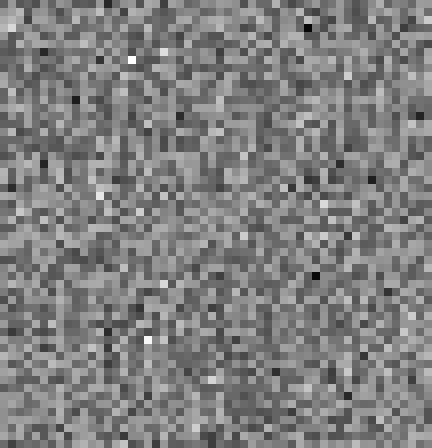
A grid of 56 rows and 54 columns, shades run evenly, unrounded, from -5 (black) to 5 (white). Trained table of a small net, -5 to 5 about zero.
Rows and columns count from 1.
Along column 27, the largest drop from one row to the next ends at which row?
49
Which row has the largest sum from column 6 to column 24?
36
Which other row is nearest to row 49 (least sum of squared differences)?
9
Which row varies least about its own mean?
51
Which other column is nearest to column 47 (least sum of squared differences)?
15
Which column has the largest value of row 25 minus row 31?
13
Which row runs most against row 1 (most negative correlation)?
6
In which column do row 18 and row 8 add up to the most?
17
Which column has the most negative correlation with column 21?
43
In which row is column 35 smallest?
47
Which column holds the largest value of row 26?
41
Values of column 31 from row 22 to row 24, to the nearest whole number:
2 2 -1
